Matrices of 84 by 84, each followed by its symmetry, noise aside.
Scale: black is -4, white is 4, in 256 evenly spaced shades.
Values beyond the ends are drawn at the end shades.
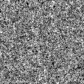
no symmetry.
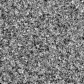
symmetric across the other diagonal.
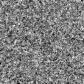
no symmetry.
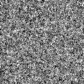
no symmetry.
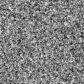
no symmetry.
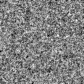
symmetric across the other diagonal.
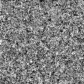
antisymmetric.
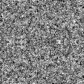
mirrored top to bottom.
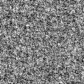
antisymmetric.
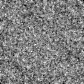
symmetric across the other diagonal.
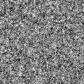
no symmetry.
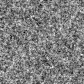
same after a half turn.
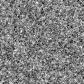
symmetric across the other diagonal.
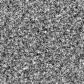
same after a half turn.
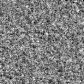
antisymmetric.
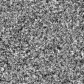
no symmetry.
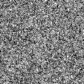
no symmetry.
